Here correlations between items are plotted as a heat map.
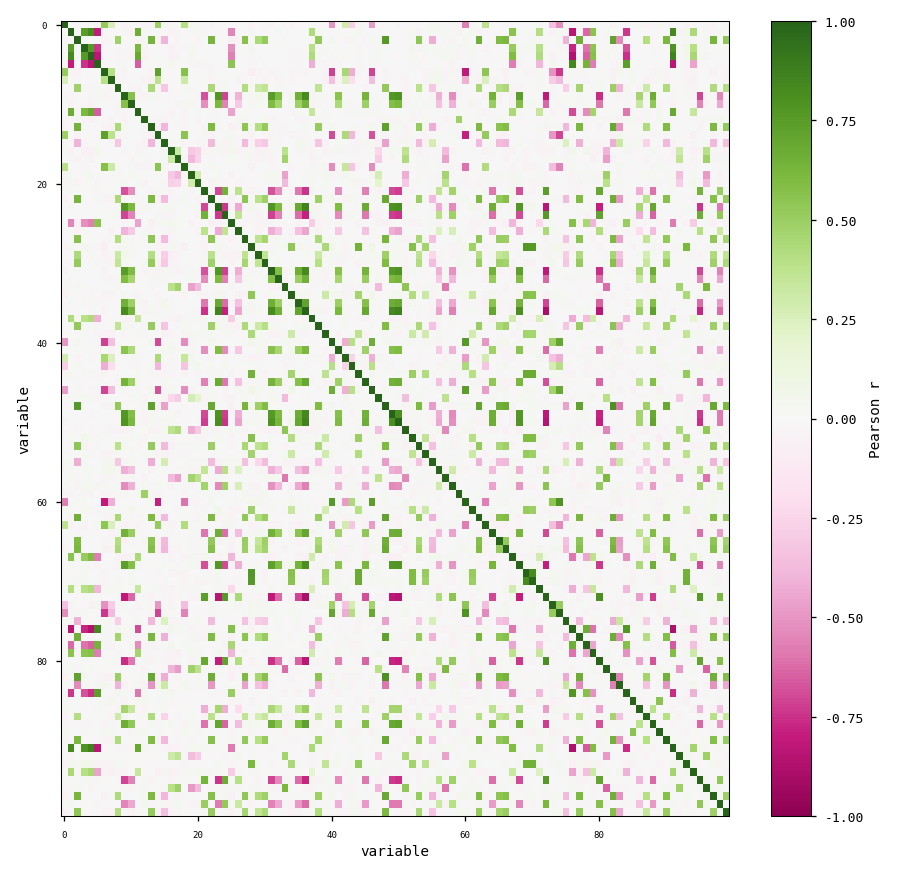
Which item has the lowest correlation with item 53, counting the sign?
83
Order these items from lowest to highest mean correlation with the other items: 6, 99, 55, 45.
55, 6, 45, 99
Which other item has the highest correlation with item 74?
60
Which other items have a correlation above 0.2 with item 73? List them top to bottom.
40, 43, 46, 60, 74
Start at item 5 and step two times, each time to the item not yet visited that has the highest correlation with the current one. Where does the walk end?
84
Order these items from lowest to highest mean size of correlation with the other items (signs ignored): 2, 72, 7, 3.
7, 3, 2, 72
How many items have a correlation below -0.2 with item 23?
9
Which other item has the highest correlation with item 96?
33
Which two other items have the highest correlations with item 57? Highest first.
81, 19
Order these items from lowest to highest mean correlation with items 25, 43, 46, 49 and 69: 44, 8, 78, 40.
8, 78, 44, 40
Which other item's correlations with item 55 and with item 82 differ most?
48
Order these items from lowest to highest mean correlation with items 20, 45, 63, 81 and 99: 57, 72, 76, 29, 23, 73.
72, 73, 76, 29, 23, 57
